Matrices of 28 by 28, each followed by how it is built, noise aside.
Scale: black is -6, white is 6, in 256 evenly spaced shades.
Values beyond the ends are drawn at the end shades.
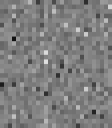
sparse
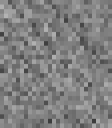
Toeplitz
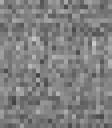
blocks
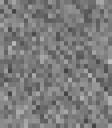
Toeplitz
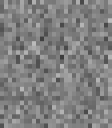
repeating columns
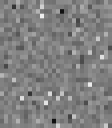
sparse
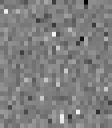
sparse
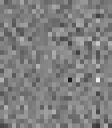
low rank
